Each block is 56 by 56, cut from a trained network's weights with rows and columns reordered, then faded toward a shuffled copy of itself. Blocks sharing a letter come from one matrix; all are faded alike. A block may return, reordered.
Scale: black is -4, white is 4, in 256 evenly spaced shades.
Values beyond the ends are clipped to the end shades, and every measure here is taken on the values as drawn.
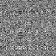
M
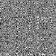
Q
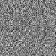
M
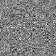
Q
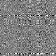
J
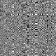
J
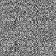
M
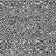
M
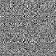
Q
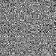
Q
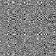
J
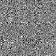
Q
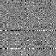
J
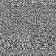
M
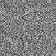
M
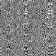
J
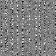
J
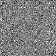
Q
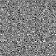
Q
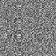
M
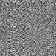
M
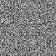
M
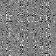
J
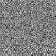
M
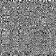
Q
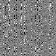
J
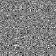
Q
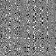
J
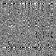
J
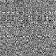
M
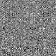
Q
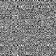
M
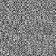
M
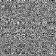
M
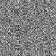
M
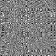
J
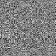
M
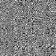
Q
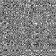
M
